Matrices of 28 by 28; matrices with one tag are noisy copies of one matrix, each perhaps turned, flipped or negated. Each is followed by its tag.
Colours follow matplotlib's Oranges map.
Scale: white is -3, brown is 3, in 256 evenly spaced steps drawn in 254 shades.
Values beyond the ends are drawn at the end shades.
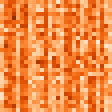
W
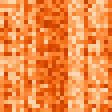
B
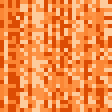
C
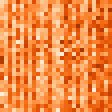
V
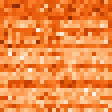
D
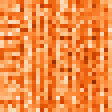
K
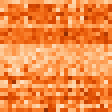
B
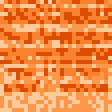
D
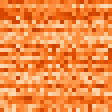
C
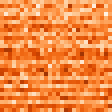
V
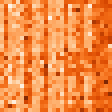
D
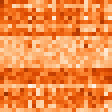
B
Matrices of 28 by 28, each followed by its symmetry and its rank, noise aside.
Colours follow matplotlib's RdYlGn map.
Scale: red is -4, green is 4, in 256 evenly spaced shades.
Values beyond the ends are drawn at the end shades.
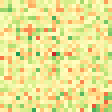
symmetric, rank five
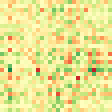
no symmetry, rank three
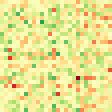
no symmetry, rank five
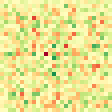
no symmetry, rank five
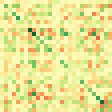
symmetric, rank four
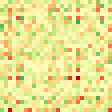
symmetric, rank three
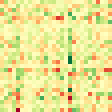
no symmetry, rank five
